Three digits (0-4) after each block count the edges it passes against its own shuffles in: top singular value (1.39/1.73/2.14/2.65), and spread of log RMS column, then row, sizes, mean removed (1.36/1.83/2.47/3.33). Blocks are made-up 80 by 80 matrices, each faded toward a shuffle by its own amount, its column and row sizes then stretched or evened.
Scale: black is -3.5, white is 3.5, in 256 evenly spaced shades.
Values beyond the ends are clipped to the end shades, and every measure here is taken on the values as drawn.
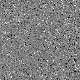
0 1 0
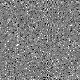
2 1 0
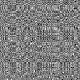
4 0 1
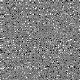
2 1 2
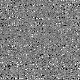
0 1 3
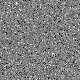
1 0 0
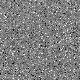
0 1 0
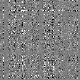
1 4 3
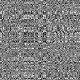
4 2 3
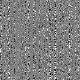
1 4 0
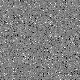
0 0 1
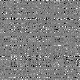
2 2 4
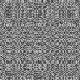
4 2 1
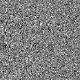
0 2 1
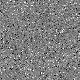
1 0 0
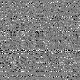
3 0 3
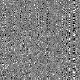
3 3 0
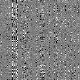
3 4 1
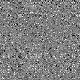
3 0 1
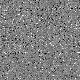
0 0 1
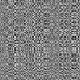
4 4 2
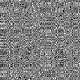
4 1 0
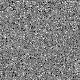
0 0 1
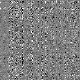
1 4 2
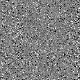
2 2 0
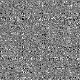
0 2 3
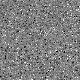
0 0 1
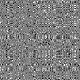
4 2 2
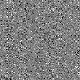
3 2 0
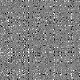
3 3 3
